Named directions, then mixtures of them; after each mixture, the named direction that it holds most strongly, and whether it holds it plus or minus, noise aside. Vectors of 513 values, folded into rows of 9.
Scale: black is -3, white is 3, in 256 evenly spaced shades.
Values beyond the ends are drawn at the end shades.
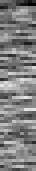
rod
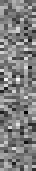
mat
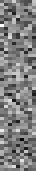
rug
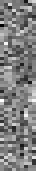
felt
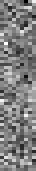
felt, plus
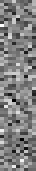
rug, plus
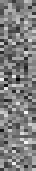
mat, minus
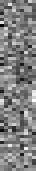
felt, plus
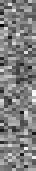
felt, plus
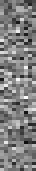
mat, plus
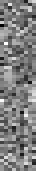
felt, plus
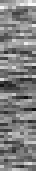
rod, minus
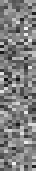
mat, minus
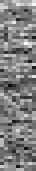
rod, minus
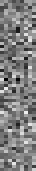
mat, minus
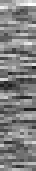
rod, minus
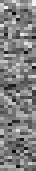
rug, plus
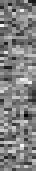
felt, minus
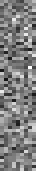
mat, minus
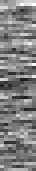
rod, minus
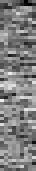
rod, plus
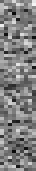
rug, plus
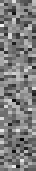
rug, plus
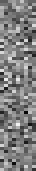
mat, plus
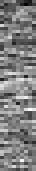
rod, plus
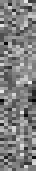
felt, minus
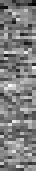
rod, plus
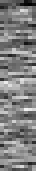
rod, plus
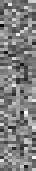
felt, plus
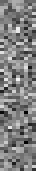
mat, plus
